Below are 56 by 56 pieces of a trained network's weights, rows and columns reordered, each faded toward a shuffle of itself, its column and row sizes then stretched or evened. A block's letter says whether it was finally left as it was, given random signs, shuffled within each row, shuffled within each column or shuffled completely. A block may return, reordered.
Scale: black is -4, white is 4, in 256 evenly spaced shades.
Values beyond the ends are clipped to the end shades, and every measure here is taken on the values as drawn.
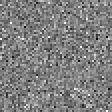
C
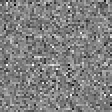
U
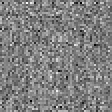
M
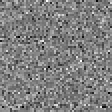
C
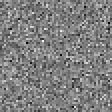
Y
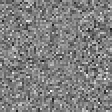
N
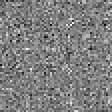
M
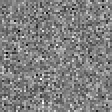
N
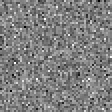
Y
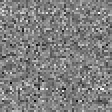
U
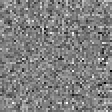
M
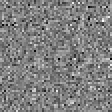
M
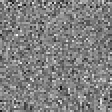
C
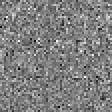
U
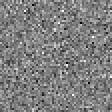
N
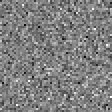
Y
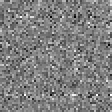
U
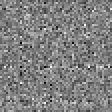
U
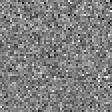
C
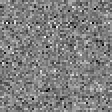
C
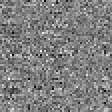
M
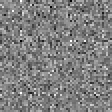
M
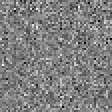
U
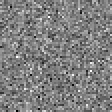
Y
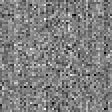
M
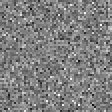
Y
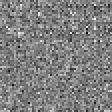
U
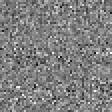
C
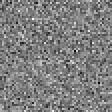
C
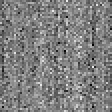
N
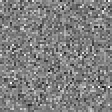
C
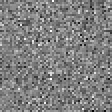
M
